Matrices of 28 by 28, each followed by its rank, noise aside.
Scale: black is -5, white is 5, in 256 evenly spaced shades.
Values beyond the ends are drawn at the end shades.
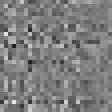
four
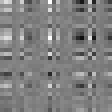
one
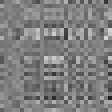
two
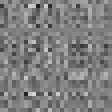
three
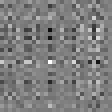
two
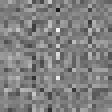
three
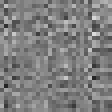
three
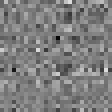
four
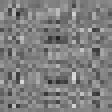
three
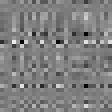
two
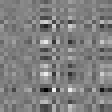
one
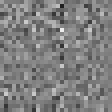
four
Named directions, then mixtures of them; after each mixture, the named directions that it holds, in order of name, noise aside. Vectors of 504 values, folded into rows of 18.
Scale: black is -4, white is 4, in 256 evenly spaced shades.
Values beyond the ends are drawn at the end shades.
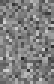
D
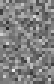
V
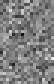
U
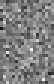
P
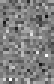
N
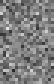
D, U, V.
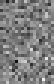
P, U, V.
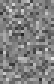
D, U.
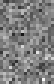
N, P, U.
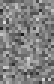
P, U, V.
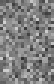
D.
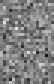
D, N, U.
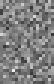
V.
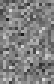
N, P, U.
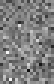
D, N, P.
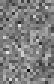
D, N, P.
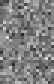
D, U.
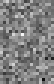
P, U.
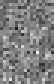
N, P, U.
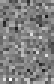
N.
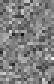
U.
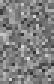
N, U, V.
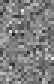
U.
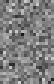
U.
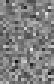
D, P, V.
